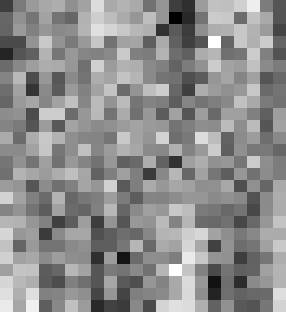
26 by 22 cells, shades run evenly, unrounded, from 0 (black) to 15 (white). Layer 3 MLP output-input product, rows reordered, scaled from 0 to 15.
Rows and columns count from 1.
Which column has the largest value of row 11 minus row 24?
17
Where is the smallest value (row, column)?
2, 14
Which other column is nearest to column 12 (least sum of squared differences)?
9
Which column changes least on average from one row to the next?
22
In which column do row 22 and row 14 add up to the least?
10
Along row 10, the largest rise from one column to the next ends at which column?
4
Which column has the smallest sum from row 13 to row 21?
8
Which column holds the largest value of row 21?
15
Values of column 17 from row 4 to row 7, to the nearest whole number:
15 11 12 9
